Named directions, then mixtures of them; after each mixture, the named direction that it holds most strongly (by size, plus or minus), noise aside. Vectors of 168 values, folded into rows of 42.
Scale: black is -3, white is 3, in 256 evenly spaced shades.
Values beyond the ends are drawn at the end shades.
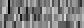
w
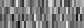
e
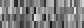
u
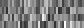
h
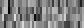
w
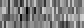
w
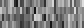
u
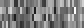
u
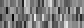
e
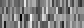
h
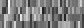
w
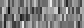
w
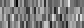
e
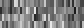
u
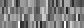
h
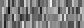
w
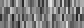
e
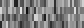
u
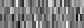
e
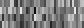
u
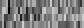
w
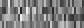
w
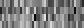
u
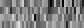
e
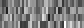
h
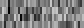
w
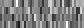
e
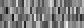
e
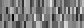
e
